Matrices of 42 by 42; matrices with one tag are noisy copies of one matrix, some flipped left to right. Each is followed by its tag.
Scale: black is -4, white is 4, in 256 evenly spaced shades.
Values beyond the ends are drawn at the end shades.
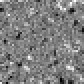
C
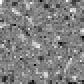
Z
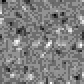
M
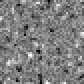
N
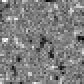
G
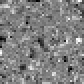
G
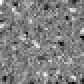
Z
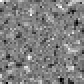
C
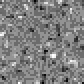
N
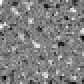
Z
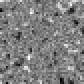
C
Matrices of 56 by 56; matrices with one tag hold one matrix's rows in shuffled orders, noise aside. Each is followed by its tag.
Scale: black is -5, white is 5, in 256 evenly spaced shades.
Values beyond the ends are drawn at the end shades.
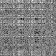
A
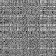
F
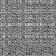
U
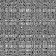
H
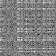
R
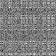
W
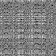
A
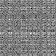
W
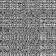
F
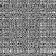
F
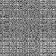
F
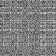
F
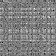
W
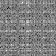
H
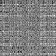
F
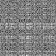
H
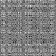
U
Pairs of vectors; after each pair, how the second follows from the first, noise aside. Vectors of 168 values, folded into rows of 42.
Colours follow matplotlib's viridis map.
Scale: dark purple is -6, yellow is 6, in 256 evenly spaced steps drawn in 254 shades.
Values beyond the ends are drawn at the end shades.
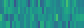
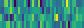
scaled up.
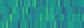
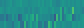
reversed, partly zeroed.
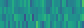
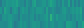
wrapped around, shrunk.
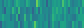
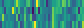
scaled up.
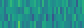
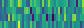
scaled up.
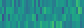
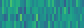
shuffled.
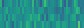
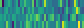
scaled up.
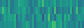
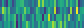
scaled up.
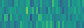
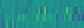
wrapped around, negated, partly zeroed.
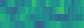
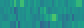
wrapped around, negated, partly zeroed.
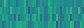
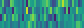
reversed, scaled up.
